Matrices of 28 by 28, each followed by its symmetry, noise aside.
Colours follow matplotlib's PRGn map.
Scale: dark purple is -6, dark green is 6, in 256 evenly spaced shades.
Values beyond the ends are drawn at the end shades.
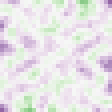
same after a half turn.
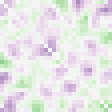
symmetric.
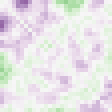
symmetric.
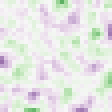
antisymmetric.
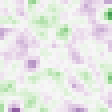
antisymmetric.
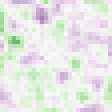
antisymmetric.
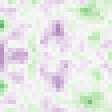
mirrored top to bottom.
